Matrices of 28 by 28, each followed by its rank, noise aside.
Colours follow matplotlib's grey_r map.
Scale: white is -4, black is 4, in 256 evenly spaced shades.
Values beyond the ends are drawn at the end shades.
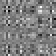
two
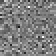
five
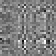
two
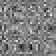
five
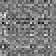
four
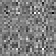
four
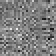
five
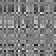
two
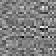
three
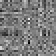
four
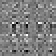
two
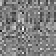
four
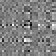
two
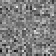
six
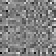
three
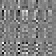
two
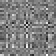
two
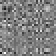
three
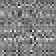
four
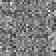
five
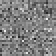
five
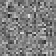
six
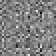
five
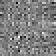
four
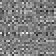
four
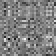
four
